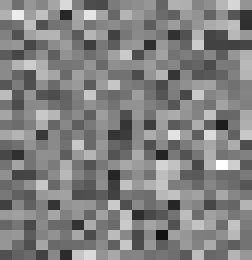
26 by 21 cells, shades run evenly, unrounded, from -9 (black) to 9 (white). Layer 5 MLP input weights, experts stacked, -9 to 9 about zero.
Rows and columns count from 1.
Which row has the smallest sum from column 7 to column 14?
20
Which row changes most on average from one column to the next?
14
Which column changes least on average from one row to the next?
9
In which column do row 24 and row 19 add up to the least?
8
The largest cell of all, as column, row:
19, 17
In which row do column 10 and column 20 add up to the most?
24
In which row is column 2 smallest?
16
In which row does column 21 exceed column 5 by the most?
21
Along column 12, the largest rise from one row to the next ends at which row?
23
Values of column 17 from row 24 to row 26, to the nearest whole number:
0 0 4
